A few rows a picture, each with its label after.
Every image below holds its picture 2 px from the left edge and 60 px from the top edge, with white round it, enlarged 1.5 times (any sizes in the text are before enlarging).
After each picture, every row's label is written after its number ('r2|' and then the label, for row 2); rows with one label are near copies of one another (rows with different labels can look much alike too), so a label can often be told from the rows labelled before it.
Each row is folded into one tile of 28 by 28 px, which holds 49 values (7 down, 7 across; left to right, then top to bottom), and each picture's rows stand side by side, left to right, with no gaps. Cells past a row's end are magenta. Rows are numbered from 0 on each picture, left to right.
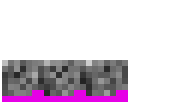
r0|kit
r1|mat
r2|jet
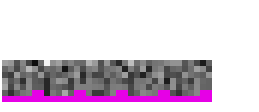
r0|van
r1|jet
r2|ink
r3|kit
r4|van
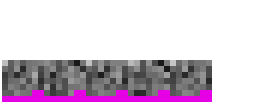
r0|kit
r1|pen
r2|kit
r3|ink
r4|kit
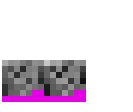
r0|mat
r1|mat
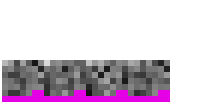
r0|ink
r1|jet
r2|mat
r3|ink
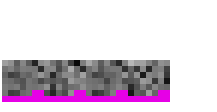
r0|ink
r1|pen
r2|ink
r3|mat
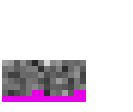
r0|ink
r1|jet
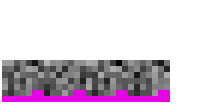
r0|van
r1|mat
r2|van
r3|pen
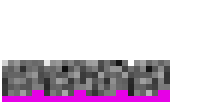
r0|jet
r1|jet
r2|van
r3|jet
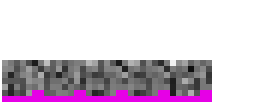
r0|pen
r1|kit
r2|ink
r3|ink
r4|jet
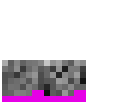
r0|kit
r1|mat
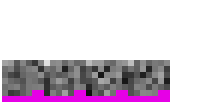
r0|ink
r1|jet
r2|mat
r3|kit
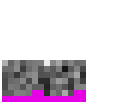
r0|kit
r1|jet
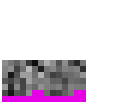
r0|pen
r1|ink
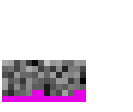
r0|van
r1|mat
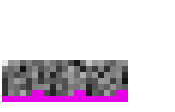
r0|jet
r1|pen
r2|mat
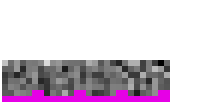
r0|kit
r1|jet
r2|ink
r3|van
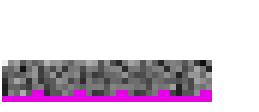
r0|jet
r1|mat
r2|ink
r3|ink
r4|pen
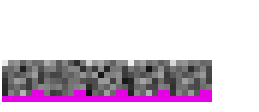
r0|jet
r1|ink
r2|mat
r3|jet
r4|jet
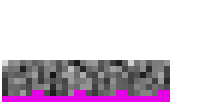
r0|jet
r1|pen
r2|van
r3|kit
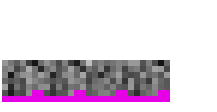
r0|pen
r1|pen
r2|kit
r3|van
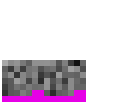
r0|mat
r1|van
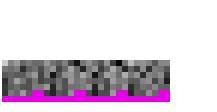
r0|jet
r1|pen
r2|pen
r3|mat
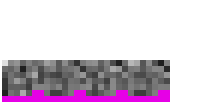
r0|jet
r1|ink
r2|van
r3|ink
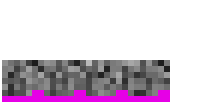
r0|pen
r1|van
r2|kit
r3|ink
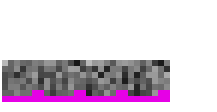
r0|kit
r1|van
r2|mat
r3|pen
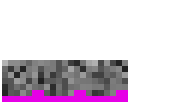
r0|mat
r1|pen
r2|ink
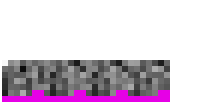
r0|jet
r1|pen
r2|pen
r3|van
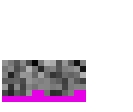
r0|pen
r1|ink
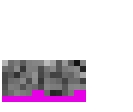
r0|kit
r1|ink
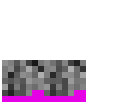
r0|pen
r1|pen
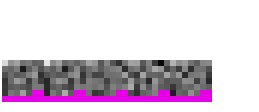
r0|jet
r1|jet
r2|ink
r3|van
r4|mat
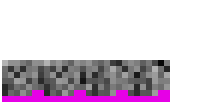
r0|mat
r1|mat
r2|pen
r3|pen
